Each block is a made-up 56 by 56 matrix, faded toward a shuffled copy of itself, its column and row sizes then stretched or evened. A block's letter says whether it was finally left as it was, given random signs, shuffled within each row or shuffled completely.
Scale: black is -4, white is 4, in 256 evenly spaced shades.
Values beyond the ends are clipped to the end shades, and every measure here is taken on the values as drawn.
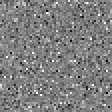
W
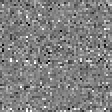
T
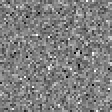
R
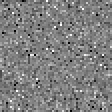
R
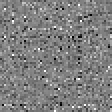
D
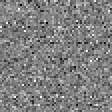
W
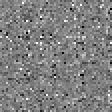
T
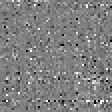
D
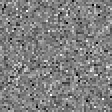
R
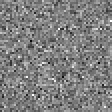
W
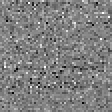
W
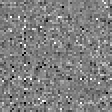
T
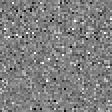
W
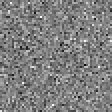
W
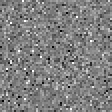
R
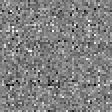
T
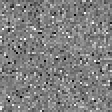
R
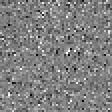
T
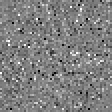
W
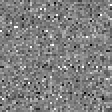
W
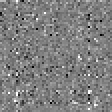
T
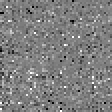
T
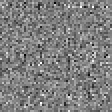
T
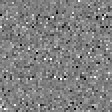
W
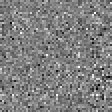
D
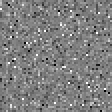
R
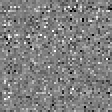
T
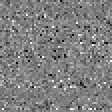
W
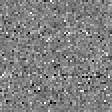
W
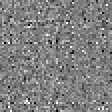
T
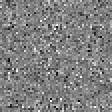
T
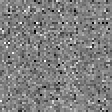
D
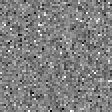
R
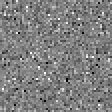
W
